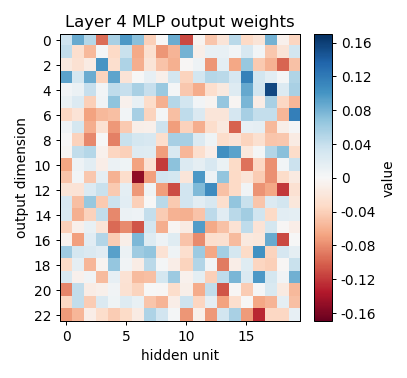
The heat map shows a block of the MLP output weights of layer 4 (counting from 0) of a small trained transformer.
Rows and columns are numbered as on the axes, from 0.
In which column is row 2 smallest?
18
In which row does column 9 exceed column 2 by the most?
8
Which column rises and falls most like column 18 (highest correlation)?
14
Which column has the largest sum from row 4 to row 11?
13
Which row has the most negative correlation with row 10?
4
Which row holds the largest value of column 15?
3
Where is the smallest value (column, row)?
6, 11
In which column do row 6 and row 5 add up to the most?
15
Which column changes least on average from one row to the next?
7
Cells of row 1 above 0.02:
5
